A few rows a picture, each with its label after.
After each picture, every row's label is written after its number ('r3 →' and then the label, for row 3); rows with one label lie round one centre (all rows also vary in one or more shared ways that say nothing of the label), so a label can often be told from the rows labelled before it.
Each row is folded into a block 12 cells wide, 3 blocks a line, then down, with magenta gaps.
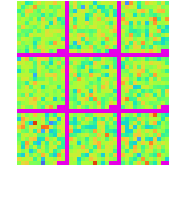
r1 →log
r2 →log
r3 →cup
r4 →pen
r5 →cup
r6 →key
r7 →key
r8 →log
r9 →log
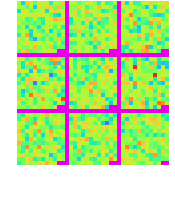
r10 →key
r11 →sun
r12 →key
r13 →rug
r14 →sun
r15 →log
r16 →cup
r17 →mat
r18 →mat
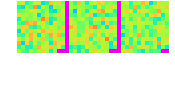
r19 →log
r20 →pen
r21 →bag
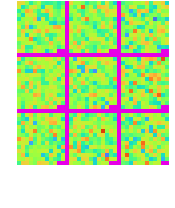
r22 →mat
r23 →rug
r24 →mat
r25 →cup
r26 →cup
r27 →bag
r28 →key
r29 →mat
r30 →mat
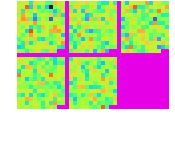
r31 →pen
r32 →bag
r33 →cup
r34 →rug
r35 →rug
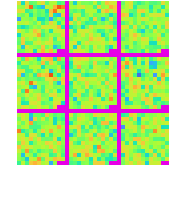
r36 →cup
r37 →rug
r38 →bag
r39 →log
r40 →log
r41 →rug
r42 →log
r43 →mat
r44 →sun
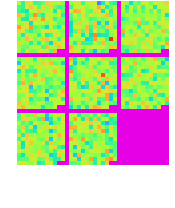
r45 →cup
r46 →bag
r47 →sun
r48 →bag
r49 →key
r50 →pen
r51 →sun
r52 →key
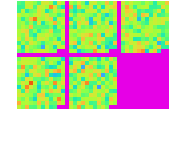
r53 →sun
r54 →pen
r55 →key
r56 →log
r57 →sun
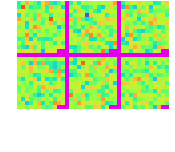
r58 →cup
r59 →sun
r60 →bag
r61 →key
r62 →sun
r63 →pen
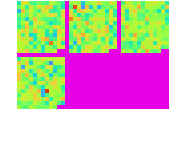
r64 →mat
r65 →cup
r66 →log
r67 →pen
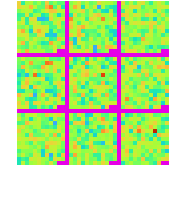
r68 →cup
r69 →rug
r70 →key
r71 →log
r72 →key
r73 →rug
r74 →pen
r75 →mat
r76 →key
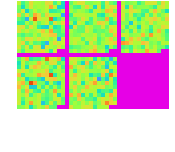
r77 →sun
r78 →log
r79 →mat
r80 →log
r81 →cup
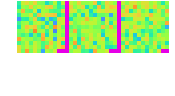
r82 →sun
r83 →pen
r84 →key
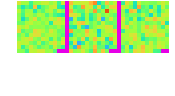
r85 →sun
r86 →bag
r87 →log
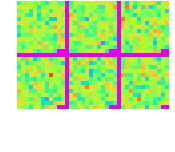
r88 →cup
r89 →log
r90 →cup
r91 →mat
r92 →cup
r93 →key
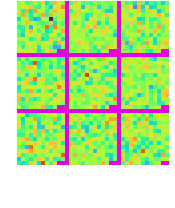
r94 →rug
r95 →mat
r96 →cup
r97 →log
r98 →sun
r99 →bag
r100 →sun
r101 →rug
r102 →rug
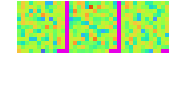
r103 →key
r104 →mat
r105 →pen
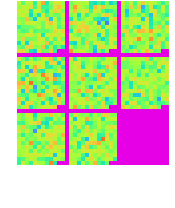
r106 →bag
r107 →cup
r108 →cup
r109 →rug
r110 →key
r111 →key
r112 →mat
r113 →log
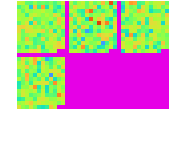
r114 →sun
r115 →bag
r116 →mat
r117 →bag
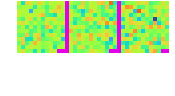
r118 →key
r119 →sun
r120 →cup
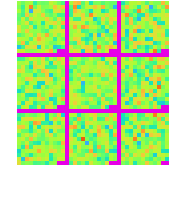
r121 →sun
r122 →log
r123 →mat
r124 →key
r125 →mat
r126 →rug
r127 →bag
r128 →key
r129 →log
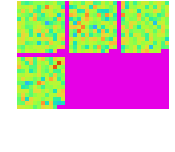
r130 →cup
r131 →sun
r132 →key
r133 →bag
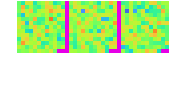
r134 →cup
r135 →sun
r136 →sun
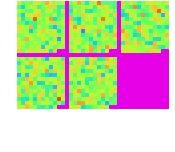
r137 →sun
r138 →log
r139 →sun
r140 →log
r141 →bag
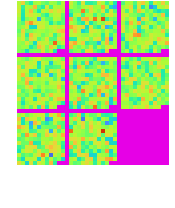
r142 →log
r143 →rug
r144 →bag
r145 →rug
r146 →key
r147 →log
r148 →bag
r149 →pen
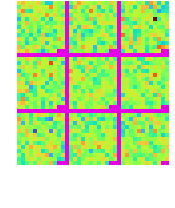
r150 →bag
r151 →bag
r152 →mat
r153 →bag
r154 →cup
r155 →bag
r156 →pen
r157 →sun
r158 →mat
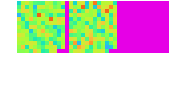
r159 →sun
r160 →mat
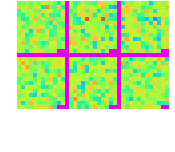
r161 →pen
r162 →sun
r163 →cup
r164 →rug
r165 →bag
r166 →rug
